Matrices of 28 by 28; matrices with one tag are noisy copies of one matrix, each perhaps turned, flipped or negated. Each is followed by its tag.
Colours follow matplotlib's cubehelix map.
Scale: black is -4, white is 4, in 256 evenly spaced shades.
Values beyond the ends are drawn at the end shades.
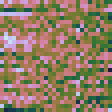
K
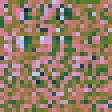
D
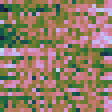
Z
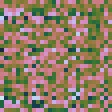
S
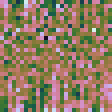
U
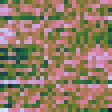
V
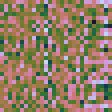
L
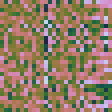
L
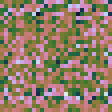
S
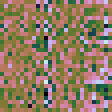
L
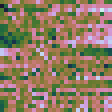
Z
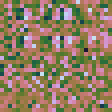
D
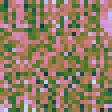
U
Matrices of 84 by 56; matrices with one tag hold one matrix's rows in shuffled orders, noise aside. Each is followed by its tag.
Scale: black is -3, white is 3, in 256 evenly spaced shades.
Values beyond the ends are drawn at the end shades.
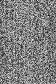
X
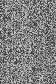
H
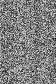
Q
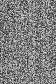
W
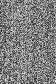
H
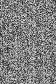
W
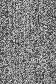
X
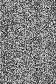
Q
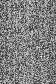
X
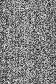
X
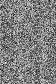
Q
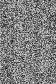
Q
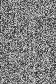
W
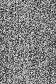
X
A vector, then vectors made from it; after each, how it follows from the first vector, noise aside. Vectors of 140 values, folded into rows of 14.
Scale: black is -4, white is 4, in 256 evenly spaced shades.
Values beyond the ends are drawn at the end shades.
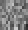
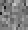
wrapped around, negated, partly zeroed.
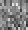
sign-scrambled.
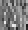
sign-scrambled.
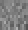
shrunk.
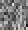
sign-scrambled.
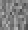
shrunk.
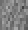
shrunk.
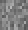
shrunk.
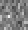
wrapped around, negated, partly zeroed.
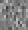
wrapped around, negated, partly zeroed.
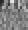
reversed, partly zeroed.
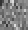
reversed, partly zeroed.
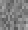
negated, shrunk.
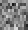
sign-scrambled.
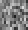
sign-scrambled.
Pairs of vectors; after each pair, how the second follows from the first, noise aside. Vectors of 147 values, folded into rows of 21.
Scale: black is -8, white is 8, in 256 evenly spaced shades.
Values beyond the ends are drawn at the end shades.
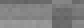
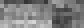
scaled up.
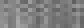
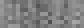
wrapped around, negated.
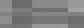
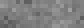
reversed, negated, partly zeroed.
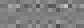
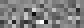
wrapped around, scaled up.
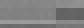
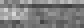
reversed, negated, scaled up.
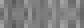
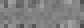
reversed, negated, partly zeroed.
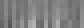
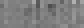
reversed, negated, partly zeroed.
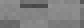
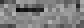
wrapped around, scaled up.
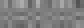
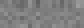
negated, shrunk.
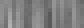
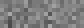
sign-scrambled.
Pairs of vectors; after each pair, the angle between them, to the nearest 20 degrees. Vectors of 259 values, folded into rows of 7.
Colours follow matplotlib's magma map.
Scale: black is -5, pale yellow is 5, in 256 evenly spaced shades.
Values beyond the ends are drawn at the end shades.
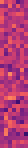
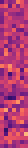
160 degrees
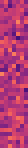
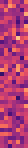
160 degrees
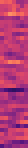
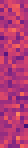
80 degrees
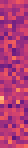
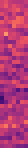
140 degrees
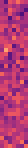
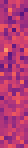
20 degrees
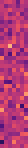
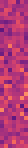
40 degrees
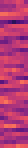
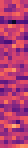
40 degrees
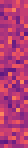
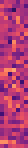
160 degrees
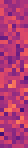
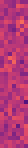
80 degrees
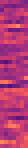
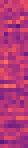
140 degrees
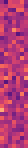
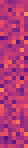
80 degrees
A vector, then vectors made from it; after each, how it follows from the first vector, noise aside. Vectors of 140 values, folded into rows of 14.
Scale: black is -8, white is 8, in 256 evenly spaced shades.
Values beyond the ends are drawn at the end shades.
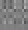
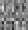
reversed, negated, scaled up.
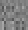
reversed.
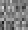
reversed, negated, scaled up.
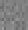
reversed, shrunk.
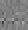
reversed, negated, partly zeroed.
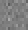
wrapped around, negated, shrunk.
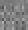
reversed.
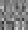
reversed, negated, scaled up.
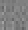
reversed, shrunk.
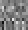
reversed, negated, scaled up.
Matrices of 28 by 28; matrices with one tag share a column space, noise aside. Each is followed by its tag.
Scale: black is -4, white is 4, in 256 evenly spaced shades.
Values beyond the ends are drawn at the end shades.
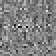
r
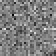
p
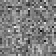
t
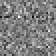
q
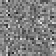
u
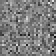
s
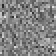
q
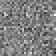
p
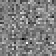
u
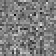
p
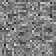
p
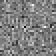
r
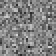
q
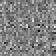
r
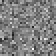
u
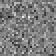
q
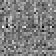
r
